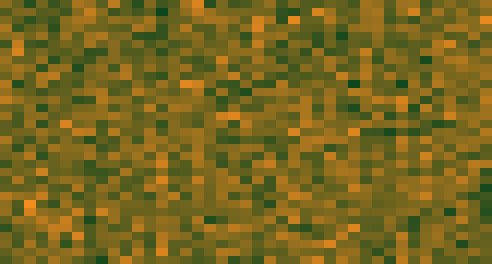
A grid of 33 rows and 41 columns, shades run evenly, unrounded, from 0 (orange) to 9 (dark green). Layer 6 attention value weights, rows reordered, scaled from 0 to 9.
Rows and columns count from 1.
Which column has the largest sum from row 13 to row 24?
33
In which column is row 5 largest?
29
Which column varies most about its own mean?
14
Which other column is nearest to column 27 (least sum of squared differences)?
21
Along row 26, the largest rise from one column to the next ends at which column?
4
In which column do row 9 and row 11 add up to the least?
16
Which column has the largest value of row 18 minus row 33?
23
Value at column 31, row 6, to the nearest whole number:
6
